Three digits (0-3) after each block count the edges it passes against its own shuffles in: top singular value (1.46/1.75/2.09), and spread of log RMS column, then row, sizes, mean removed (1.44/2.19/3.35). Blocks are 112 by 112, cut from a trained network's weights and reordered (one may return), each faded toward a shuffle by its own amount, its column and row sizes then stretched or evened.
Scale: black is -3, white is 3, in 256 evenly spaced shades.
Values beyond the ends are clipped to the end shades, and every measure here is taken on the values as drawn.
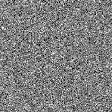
1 1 0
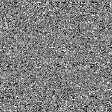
1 0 2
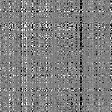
3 3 3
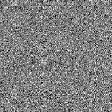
2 1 1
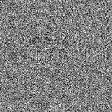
2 1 0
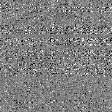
0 1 3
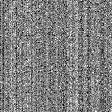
3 1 0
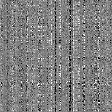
3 3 2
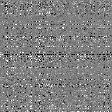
1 2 3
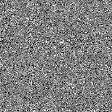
0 1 2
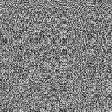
3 0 0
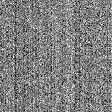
2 1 0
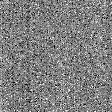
0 0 1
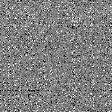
0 2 1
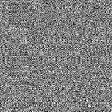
3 0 2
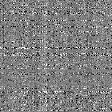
1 1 3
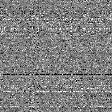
2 1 2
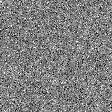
0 0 0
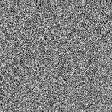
2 0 0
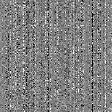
3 3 1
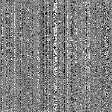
3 3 1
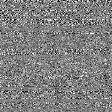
0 0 3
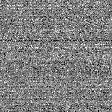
2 0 1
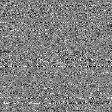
1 1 3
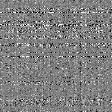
1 1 3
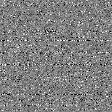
1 0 2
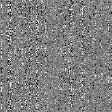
1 3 0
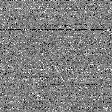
1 0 2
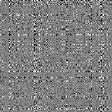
3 3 3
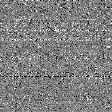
1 1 2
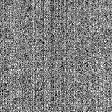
2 0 1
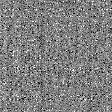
0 0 2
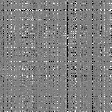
3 3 3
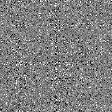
0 2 2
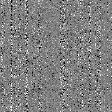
0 3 0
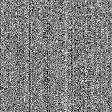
2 1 0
